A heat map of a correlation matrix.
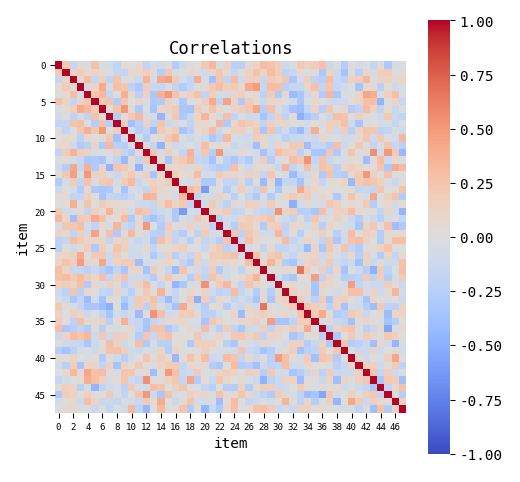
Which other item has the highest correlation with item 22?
12
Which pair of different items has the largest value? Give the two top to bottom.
28, 33
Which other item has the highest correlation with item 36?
34
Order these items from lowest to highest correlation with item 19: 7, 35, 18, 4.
18, 35, 7, 4
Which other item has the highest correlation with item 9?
6
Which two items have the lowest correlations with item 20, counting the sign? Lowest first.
17, 47
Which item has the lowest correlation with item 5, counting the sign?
44
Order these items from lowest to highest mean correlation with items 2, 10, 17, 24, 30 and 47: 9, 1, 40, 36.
9, 36, 1, 40
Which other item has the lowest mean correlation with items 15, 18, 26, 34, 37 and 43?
38
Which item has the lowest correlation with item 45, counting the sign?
36
